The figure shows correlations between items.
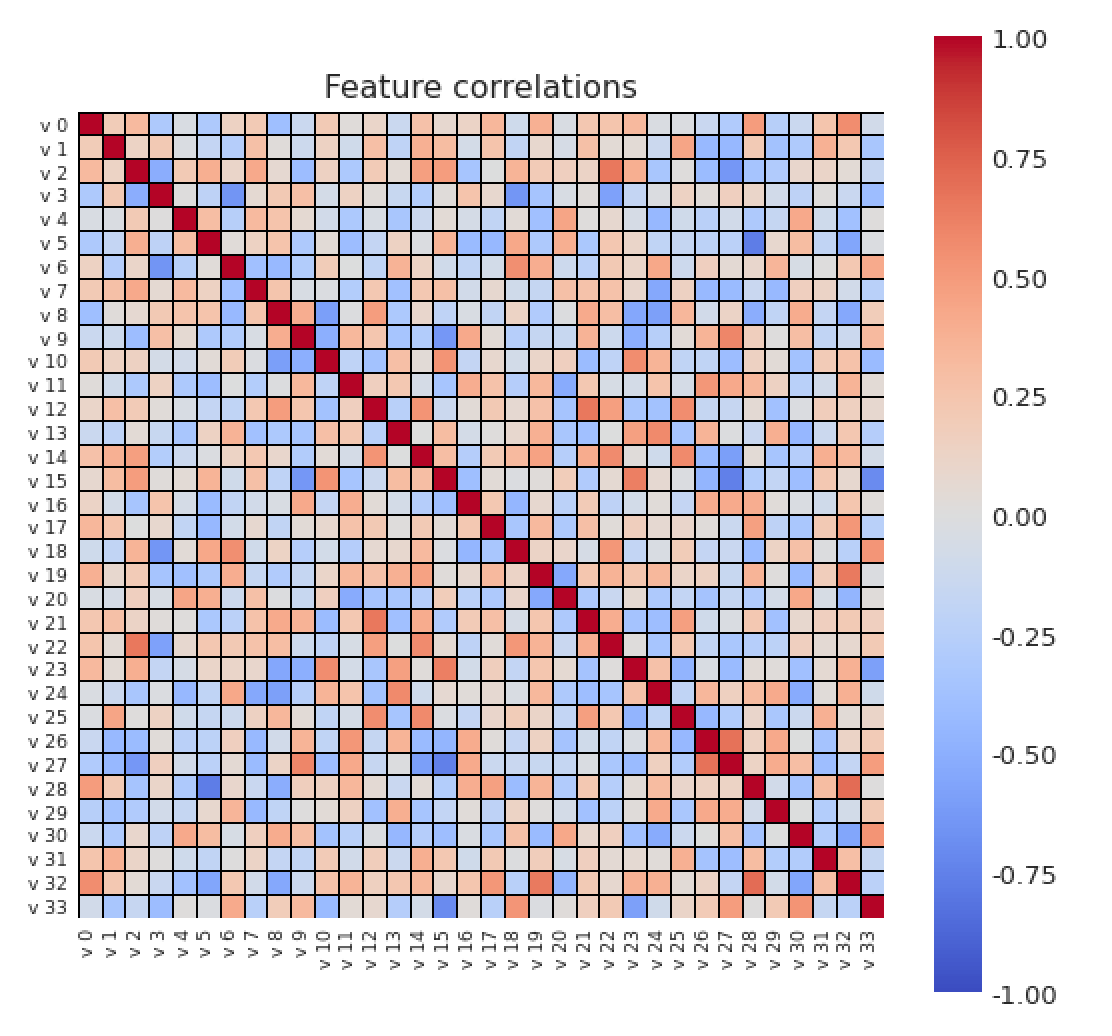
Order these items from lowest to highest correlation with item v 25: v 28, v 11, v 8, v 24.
v 24, v 11, v 28, v 8
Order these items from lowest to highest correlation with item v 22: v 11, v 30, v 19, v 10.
v 10, v 11, v 30, v 19
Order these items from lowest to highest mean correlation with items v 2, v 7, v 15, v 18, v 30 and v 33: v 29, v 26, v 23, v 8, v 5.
v 26, v 29, v 23, v 8, v 5
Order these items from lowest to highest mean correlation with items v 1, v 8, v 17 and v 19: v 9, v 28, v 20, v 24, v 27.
v 20, v 27, v 24, v 9, v 28
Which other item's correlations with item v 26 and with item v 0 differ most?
v 27
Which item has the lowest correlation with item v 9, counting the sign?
v 15
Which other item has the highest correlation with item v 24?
v 13
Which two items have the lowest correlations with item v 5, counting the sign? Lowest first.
v 28, v 32
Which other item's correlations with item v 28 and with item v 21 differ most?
v 8
